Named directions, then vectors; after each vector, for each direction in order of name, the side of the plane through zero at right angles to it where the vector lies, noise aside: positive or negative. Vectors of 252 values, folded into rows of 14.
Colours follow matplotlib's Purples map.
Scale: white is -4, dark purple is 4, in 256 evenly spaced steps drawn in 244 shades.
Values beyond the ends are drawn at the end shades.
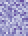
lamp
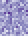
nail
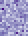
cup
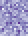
negative, negative, positive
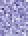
positive, positive, positive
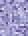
negative, negative, negative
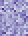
positive, positive, negative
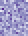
positive, positive, positive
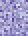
negative, negative, negative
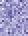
negative, positive, positive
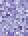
negative, positive, negative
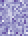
positive, negative, negative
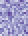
negative, positive, positive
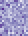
positive, negative, negative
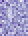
positive, negative, negative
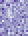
positive, negative, negative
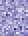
negative, positive, negative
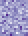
negative, positive, negative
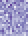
positive, positive, positive
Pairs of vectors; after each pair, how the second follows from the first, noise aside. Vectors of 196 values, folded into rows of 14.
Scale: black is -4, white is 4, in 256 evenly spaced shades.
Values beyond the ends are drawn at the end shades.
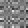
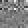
reversed, partly zeroed.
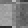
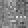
wrapped around, negated, partly zeroed.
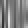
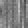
reversed, shrunk.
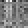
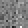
reversed, partly zeroed.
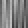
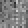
reversed, partly zeroed.
